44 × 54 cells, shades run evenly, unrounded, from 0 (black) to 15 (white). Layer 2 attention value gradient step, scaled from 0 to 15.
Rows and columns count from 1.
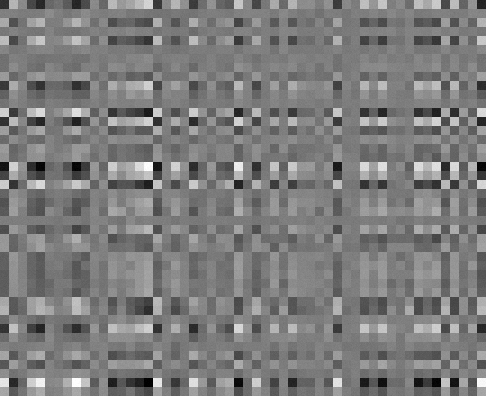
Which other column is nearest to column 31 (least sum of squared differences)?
48
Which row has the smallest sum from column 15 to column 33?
43
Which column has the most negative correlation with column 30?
36
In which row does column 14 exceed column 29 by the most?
19
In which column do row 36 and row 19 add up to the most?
17
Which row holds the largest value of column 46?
35
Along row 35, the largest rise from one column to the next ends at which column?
18
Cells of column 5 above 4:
38
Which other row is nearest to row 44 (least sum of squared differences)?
15
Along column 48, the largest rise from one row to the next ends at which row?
14
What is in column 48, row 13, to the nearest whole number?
4
